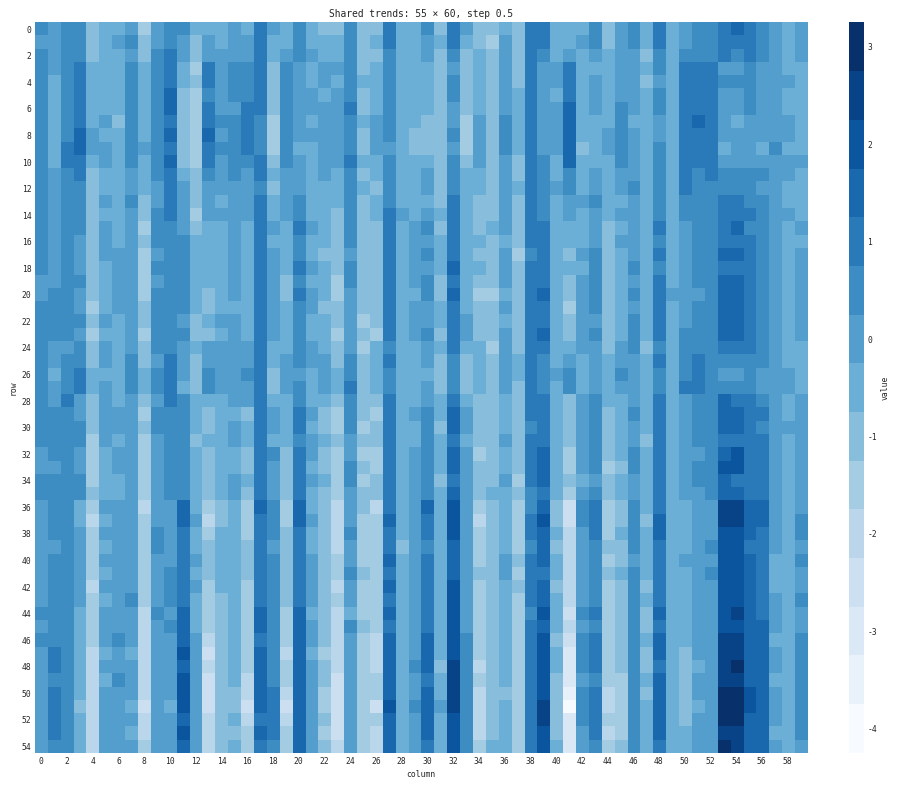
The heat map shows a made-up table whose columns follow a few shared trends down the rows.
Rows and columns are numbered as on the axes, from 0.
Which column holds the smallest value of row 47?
41
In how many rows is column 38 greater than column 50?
44
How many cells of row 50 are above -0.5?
34
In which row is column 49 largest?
20
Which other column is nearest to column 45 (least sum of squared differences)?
14
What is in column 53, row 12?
0.5
